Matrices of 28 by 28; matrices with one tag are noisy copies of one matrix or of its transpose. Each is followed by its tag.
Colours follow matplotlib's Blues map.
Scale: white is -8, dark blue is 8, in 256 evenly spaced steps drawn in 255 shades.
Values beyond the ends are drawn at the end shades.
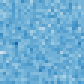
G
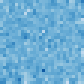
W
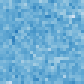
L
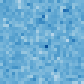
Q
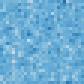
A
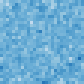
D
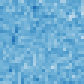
L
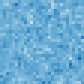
D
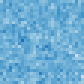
Q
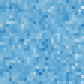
Q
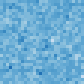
Q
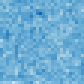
L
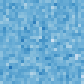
Q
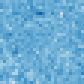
L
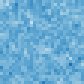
D
